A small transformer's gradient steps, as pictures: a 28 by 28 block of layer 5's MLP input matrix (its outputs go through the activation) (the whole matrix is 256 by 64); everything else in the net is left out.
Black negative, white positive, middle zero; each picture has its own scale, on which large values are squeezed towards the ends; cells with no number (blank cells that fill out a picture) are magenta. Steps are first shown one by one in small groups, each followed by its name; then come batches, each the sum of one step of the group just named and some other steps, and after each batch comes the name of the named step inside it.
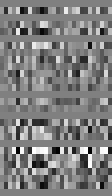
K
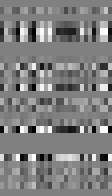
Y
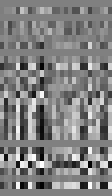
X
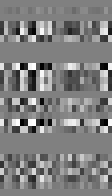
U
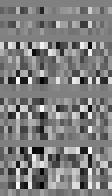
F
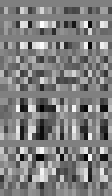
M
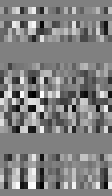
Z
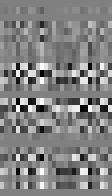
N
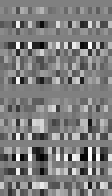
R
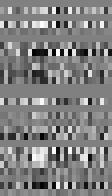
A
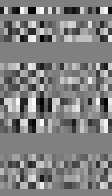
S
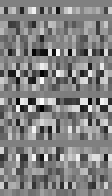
N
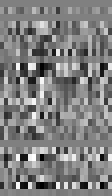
A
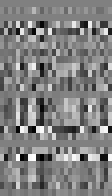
Y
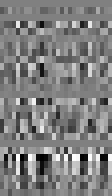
R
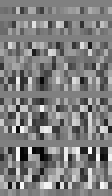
F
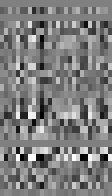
K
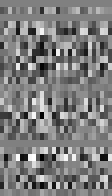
A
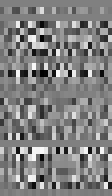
S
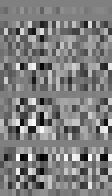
U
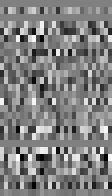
A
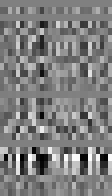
R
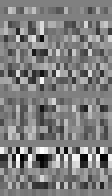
M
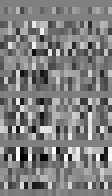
F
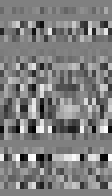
Y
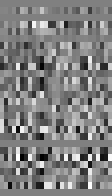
X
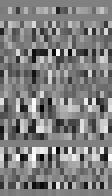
A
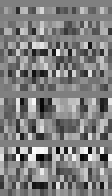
M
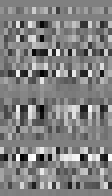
N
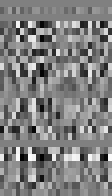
S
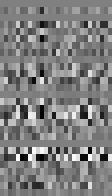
N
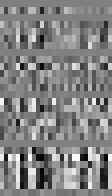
X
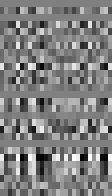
R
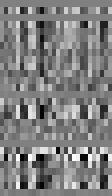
K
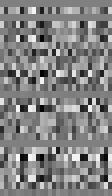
N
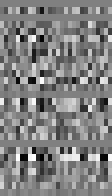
N
